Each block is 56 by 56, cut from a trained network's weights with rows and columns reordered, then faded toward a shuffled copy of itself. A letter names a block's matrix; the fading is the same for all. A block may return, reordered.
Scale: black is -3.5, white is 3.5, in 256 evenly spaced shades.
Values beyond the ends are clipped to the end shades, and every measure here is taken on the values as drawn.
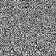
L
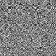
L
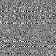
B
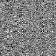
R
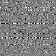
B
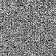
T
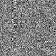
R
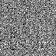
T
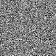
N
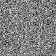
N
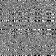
B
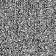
T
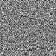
L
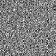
R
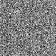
T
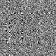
R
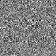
L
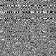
B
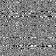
B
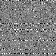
B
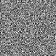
L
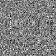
R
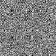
R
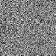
R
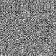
L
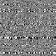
B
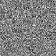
L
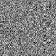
R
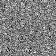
N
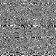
B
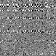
B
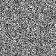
T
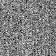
T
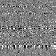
B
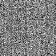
T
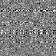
B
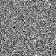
R
